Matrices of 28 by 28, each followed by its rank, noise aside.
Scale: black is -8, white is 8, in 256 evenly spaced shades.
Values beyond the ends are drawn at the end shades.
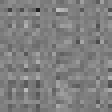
three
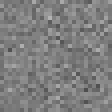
eight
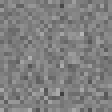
eight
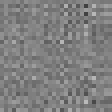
three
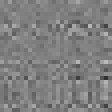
three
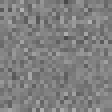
six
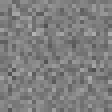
six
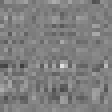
three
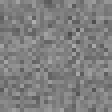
six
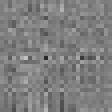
three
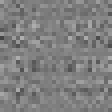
four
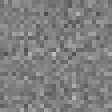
six
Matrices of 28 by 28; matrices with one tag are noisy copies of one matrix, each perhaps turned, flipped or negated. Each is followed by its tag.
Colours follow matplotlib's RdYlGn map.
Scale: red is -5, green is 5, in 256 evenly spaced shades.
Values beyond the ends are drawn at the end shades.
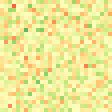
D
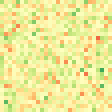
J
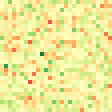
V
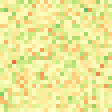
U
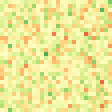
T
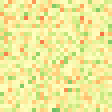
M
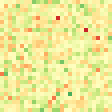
V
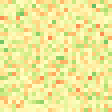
J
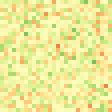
J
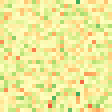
M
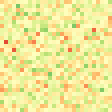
T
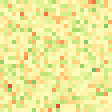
U
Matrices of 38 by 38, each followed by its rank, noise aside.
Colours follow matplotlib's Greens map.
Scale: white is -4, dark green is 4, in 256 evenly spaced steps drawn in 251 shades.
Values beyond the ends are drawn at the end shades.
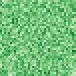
seven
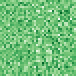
eight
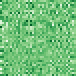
four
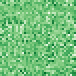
eight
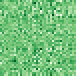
five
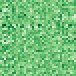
six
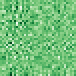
four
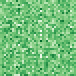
seven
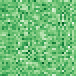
seven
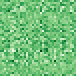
four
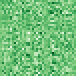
six
